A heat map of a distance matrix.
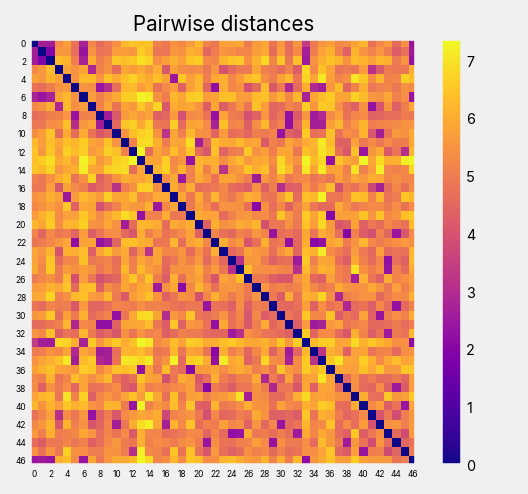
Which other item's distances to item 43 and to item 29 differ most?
25
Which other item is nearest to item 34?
22
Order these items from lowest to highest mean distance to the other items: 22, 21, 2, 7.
21, 22, 7, 2
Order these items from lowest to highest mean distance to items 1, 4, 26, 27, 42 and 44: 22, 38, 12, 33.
38, 22, 33, 12
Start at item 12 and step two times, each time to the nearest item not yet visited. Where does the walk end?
45
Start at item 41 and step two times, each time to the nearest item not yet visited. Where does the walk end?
3
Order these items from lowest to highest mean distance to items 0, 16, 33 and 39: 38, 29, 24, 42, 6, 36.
6, 42, 29, 38, 24, 36
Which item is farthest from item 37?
35
